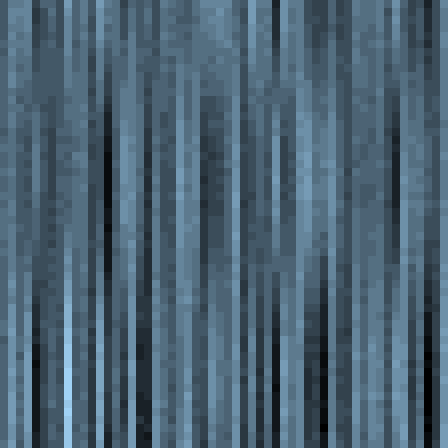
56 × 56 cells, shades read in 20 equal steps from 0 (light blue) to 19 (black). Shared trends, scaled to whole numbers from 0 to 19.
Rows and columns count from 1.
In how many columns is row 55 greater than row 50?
23
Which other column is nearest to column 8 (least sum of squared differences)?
43
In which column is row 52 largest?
54
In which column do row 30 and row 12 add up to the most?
14
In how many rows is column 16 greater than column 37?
29
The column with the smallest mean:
9
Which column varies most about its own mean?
35
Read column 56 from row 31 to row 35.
7 7 7 6 7
